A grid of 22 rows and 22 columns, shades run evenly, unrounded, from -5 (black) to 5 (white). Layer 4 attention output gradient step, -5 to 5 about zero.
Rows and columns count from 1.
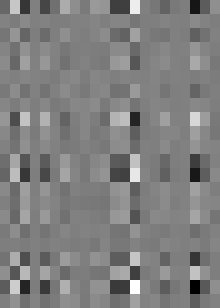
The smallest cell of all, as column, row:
20, 21
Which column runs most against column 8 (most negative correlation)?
6
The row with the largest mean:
9
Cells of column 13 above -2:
19
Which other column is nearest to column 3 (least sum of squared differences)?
13
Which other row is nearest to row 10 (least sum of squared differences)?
4
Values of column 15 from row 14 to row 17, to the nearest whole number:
0 0 0 0
